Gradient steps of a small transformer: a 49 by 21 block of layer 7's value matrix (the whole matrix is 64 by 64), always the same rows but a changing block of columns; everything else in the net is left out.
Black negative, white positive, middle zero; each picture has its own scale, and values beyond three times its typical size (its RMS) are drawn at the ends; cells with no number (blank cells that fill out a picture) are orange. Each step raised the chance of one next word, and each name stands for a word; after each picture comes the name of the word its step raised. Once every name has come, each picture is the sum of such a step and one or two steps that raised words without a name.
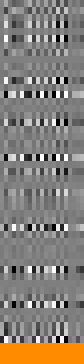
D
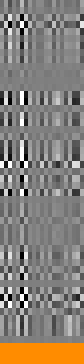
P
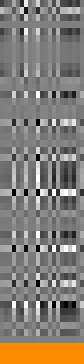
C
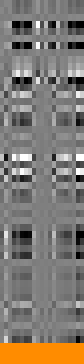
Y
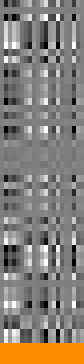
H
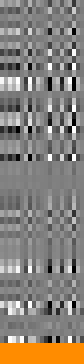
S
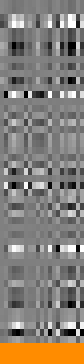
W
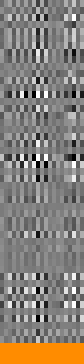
P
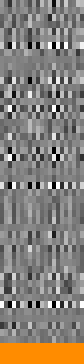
W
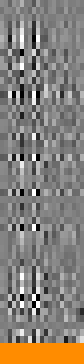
D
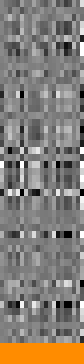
C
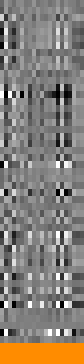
H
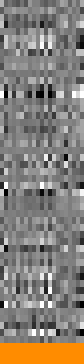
W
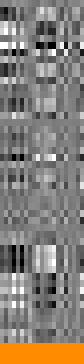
H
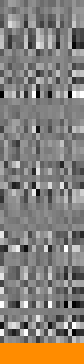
W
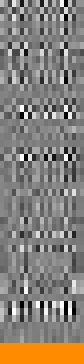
C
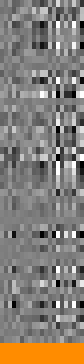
D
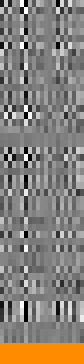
C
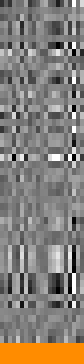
H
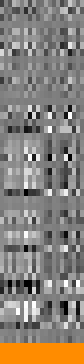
C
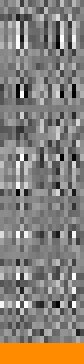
D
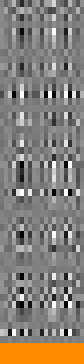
C
